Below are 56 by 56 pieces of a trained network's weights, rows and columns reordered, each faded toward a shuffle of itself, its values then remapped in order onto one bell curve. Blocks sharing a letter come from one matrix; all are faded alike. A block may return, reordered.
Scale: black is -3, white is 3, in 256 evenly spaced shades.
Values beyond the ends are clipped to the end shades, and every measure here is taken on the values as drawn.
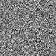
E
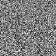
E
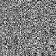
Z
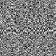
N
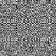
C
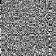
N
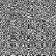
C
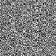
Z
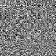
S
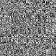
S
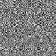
N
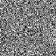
Z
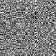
C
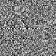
S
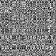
C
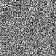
E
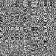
N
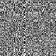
N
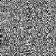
Z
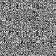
S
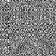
C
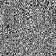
E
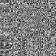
N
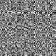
C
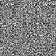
S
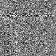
S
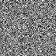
E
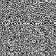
S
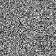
E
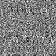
E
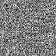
E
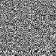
S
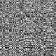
C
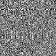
S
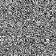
E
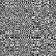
C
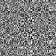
Z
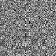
N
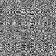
N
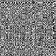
C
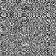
C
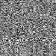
S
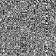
N
